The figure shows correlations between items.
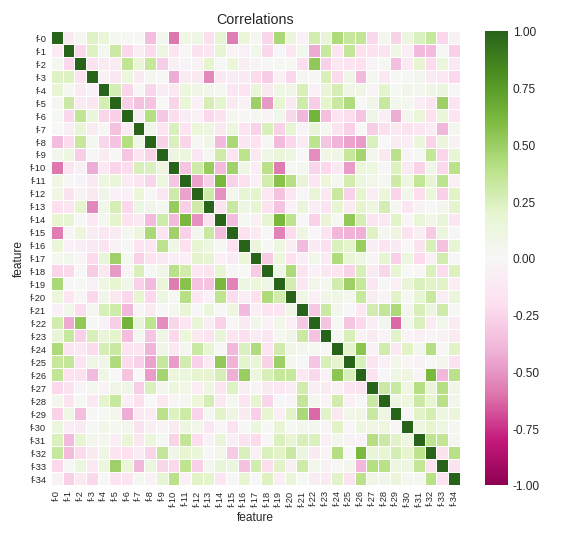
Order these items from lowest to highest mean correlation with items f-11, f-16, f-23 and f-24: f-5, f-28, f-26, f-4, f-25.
f-28, f-4, f-5, f-25, f-26
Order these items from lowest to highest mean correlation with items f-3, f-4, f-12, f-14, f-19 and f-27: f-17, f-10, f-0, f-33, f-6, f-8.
f-10, f-8, f-6, f-17, f-33, f-0
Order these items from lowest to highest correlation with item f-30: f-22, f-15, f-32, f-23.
f-15, f-23, f-22, f-32
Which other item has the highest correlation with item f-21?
f-29
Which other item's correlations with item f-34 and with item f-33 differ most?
f-26
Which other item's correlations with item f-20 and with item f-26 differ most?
f-16
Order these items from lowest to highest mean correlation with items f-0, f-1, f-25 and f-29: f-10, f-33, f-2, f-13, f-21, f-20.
f-10, f-2, f-13, f-33, f-20, f-21
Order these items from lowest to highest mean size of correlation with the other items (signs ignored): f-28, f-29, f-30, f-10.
f-30, f-28, f-29, f-10
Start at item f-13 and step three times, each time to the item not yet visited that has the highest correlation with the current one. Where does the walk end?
f-8
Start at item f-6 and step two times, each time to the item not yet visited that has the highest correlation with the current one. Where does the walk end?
f-2
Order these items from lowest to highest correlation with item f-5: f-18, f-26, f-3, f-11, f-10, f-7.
f-18, f-7, f-10, f-3, f-26, f-11
